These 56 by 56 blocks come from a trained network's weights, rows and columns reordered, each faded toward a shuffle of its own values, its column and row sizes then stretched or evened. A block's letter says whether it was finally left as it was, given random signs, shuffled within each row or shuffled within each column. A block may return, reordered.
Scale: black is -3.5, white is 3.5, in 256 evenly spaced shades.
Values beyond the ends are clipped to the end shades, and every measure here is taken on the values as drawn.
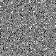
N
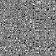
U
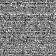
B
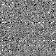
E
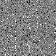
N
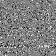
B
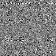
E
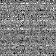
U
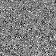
B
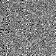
E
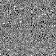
E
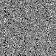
N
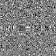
U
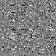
U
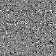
E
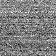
B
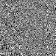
E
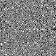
E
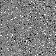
N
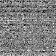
U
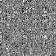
U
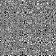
U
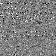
B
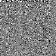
E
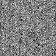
N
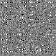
U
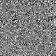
E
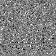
B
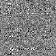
E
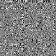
U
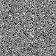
N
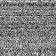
B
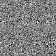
B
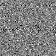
B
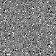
N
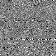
B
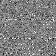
B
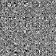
U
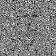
E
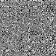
E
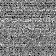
B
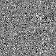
E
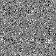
E
